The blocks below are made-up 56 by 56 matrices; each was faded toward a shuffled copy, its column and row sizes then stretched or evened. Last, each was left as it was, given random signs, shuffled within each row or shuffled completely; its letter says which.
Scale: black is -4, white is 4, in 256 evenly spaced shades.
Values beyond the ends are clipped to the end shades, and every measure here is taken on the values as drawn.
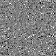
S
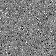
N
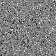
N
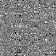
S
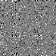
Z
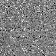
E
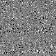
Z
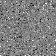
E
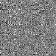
S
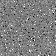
N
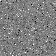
N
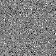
Z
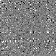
S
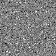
E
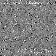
E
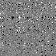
Z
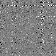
Z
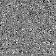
Z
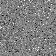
N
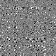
S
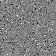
N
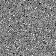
N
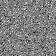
N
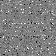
E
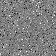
N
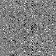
Z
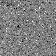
N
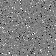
N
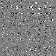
Z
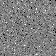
N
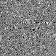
E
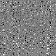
S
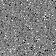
N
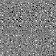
S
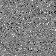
E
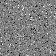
N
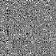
S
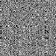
S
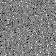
N
